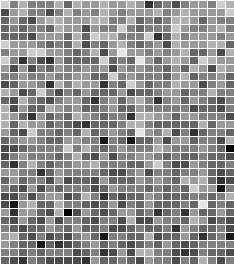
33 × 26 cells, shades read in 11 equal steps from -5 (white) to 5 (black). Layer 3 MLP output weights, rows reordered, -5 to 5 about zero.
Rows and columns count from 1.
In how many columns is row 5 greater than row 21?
6
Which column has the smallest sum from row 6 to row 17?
16
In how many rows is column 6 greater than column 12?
11
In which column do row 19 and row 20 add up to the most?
26
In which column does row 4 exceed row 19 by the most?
10
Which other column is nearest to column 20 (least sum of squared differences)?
24
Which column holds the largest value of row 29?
20
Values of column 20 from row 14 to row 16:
0 1 1
